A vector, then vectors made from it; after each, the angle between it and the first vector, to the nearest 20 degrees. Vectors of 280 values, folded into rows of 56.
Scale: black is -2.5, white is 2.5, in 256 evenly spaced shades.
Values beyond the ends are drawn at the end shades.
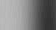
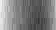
60 degrees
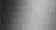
140 degrees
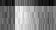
80 degrees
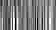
100 degrees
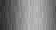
120 degrees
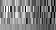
60 degrees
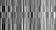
120 degrees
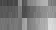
140 degrees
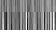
100 degrees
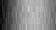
120 degrees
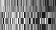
60 degrees
